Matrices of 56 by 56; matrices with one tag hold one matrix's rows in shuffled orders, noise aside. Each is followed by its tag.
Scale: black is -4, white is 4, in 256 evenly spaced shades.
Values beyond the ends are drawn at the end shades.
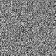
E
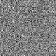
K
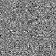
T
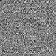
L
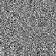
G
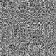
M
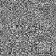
T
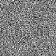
K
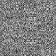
L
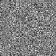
T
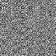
E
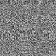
K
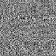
K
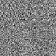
K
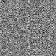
M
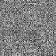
L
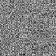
K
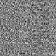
K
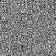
E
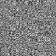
T
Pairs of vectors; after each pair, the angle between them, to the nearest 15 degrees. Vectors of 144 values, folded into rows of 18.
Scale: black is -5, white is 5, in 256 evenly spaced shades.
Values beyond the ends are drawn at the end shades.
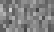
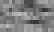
105 degrees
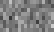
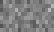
120 degrees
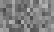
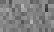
105 degrees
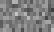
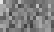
90 degrees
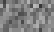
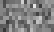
60 degrees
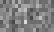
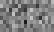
150 degrees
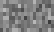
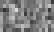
135 degrees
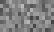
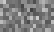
150 degrees
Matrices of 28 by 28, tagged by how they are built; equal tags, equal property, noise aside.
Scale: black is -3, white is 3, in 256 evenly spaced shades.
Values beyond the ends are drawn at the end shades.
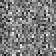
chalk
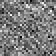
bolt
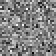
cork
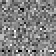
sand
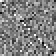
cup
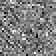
bolt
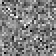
cup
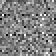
sand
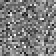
chalk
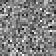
cork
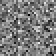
chalk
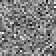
cork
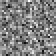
chalk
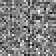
chalk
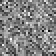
bolt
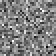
cork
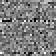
sand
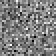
cork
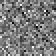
bolt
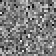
cork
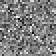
cup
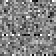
sand
